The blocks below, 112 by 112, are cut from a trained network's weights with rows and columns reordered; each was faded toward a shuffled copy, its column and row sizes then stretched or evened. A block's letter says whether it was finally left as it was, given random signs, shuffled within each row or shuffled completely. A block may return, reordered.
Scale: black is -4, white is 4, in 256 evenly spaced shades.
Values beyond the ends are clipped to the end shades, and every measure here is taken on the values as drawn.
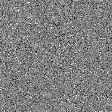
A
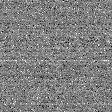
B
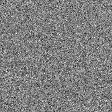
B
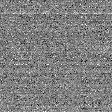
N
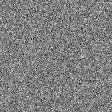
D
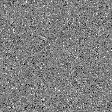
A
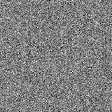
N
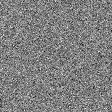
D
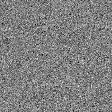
A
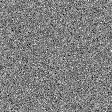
D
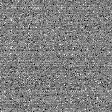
N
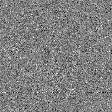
A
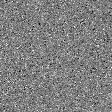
D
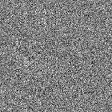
N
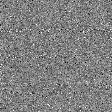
A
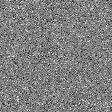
B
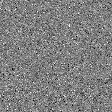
B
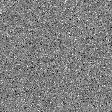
D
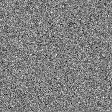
B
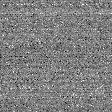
B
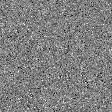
B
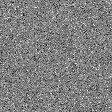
D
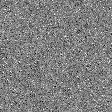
D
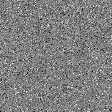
B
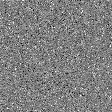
D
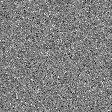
D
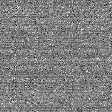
N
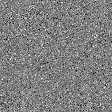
B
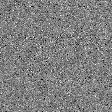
B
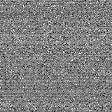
N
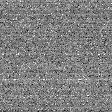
B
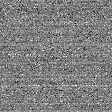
B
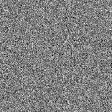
N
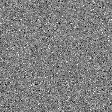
B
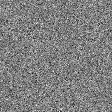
B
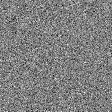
B
